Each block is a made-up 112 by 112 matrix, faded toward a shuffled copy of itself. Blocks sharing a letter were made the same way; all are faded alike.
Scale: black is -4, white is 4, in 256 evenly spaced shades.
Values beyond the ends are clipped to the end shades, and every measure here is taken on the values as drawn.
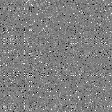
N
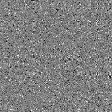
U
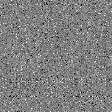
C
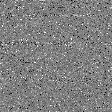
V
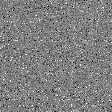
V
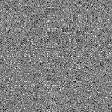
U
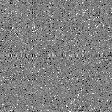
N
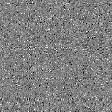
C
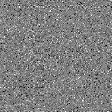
C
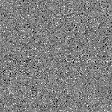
C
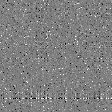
N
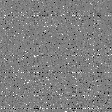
N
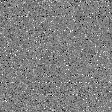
V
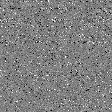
V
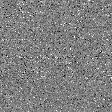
V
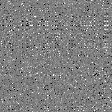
N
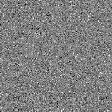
U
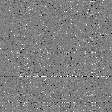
N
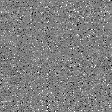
N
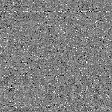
C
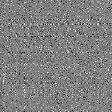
N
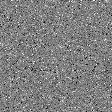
V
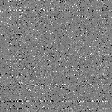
N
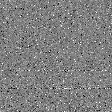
V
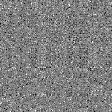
U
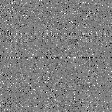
N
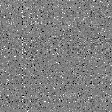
N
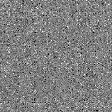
C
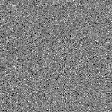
U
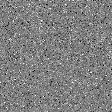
V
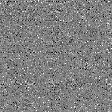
C
